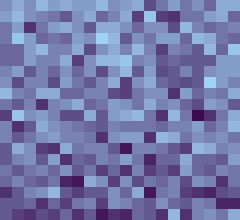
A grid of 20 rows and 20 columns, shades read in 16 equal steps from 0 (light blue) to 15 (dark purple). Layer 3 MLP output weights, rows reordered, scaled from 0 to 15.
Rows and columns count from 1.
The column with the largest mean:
14
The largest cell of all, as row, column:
11, 17
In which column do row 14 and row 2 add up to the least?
2
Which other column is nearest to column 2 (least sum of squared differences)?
8
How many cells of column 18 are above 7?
8
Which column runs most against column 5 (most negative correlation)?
18
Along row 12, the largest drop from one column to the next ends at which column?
4
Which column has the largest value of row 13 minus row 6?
9
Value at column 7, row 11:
10
